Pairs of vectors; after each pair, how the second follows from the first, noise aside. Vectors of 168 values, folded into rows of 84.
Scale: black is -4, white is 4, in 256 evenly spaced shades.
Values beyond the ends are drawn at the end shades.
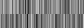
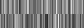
reversed, negated.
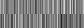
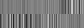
reversed, negated, partly zeroed.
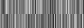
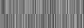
shrunk.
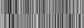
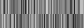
reversed.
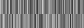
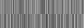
reversed, shrunk.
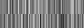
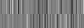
negated, partly zeroed.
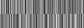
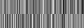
wrapped around, negated.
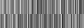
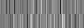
negated, partly zeroed.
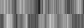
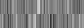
negated, partly zeroed.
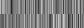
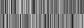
reversed.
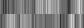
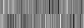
negated, partly zeroed.
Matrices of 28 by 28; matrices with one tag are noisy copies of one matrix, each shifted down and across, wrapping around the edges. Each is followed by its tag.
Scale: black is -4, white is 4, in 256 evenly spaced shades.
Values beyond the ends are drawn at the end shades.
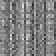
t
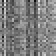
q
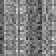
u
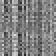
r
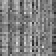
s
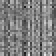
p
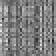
p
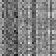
u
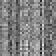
q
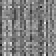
p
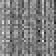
p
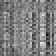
r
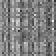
p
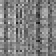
s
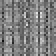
t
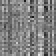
r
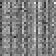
t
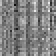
s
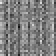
t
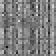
p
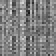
r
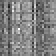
q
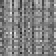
t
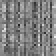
p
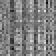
s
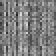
p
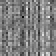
p
